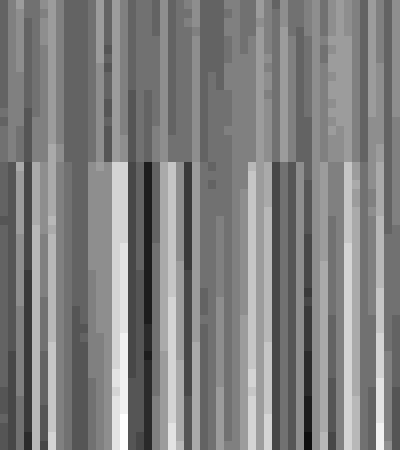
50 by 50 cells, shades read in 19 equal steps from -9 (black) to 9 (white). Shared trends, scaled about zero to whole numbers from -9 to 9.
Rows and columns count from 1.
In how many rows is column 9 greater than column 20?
9
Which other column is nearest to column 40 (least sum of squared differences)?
13
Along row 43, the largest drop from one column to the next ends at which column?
17
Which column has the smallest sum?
19
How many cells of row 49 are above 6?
4
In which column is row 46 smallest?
39
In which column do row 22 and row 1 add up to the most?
15
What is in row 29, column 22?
5
